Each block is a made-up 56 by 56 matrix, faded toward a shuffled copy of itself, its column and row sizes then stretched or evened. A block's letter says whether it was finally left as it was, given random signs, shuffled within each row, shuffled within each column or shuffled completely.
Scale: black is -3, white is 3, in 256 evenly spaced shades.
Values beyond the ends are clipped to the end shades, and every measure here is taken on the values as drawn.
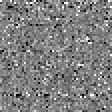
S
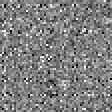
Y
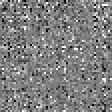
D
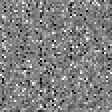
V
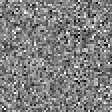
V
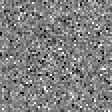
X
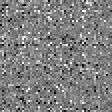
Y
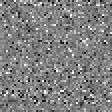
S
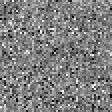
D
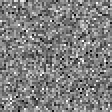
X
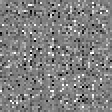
D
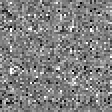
D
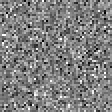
V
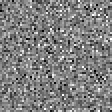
X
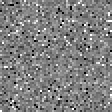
X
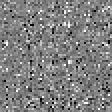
D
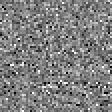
S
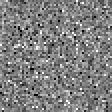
X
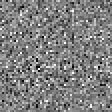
D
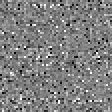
S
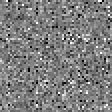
D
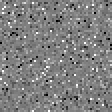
X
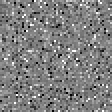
X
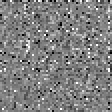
Y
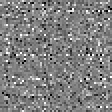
Y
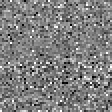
S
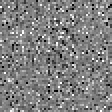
V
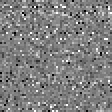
S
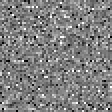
S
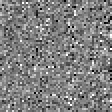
V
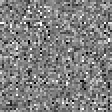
D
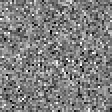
X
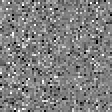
V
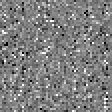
V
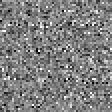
S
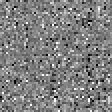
D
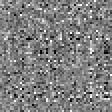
Y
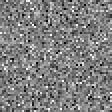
X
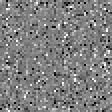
V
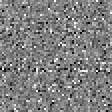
S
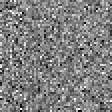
V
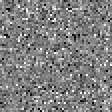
S
